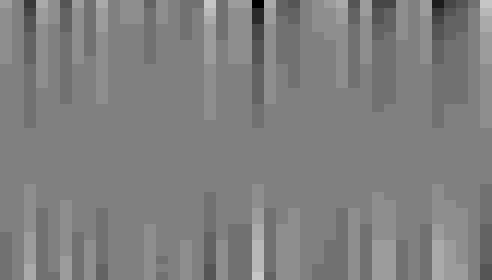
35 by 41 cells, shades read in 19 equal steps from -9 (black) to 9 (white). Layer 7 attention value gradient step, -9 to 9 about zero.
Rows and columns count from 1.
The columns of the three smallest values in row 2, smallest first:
22, 37, 3
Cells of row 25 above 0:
4
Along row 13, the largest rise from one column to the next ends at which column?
23
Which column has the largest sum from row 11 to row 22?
41
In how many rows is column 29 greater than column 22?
16
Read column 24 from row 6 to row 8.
-1 -1 -1
